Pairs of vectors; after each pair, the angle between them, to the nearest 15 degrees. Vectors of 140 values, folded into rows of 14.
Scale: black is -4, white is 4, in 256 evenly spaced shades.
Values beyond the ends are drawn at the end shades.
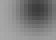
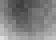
60 degrees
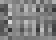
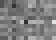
105 degrees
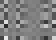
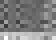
60 degrees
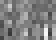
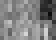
60 degrees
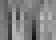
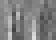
165 degrees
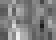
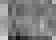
135 degrees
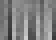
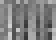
150 degrees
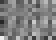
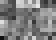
135 degrees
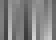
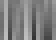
165 degrees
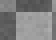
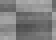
150 degrees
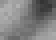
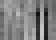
75 degrees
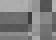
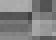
45 degrees
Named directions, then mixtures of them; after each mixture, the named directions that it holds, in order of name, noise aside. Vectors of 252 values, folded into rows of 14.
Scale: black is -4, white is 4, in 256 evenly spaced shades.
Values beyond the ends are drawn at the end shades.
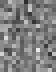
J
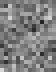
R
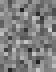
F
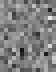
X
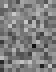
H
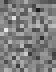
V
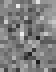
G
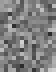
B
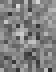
G, J.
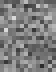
H, R, V.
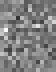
F, J, V.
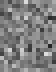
J, X.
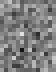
B, G, X.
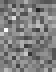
V.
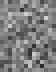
F, H, R.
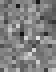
G.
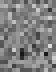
H, X.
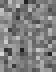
J, X.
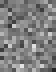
B, H.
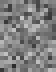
G, J, R.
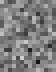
F, R.
